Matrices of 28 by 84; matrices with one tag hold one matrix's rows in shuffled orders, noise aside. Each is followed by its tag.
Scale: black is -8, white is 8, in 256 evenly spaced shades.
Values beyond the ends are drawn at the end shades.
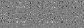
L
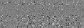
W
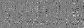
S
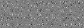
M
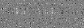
L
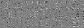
S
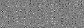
L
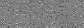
L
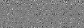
M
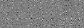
M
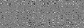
W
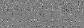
M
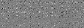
L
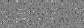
L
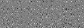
M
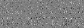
M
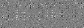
L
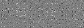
L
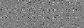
W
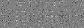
L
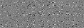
W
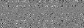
L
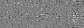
S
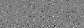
W
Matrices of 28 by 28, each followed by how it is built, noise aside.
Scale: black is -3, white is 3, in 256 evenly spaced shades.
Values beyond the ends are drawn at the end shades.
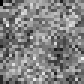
smooth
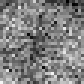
smooth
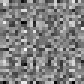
low rank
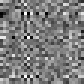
low rank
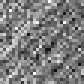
Hankel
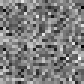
repeating rows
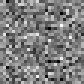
repeating rows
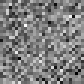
Hankel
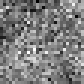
smooth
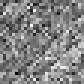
Hankel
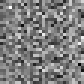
repeating rows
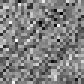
Hankel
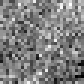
smooth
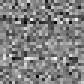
uneven rows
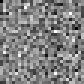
repeating rows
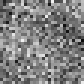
smooth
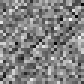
Hankel
